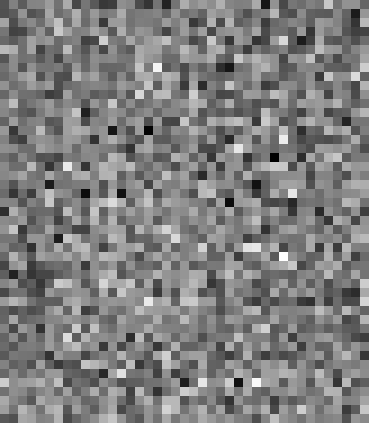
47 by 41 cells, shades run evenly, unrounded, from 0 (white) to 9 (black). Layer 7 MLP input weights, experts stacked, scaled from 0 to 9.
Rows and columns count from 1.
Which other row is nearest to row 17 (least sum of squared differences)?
38
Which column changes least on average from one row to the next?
5
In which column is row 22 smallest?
33
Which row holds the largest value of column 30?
1
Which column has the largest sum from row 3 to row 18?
34
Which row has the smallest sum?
46
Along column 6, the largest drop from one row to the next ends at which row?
22
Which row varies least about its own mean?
36
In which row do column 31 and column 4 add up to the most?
18
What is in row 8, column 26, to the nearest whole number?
8
